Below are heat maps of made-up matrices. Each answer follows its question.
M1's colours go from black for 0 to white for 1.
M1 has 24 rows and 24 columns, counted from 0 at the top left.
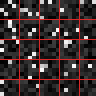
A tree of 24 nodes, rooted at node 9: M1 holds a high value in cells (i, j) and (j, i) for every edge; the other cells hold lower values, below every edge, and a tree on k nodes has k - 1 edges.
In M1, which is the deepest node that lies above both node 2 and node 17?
10
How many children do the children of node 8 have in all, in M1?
4
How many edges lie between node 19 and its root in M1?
3
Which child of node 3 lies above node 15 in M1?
7
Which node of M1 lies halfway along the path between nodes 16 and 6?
0
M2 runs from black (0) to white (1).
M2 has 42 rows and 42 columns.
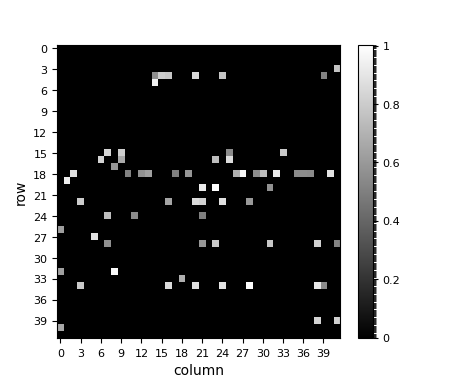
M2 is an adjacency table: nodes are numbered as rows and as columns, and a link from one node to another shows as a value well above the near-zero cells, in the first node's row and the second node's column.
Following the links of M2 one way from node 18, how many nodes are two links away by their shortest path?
4
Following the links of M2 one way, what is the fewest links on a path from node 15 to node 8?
4
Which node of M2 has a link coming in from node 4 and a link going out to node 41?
node 39
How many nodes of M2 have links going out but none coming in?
3
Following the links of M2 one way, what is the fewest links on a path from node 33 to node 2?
2
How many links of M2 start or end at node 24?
6
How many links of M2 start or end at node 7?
3
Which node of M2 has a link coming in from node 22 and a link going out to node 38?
node 28
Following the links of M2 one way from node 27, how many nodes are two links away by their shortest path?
1
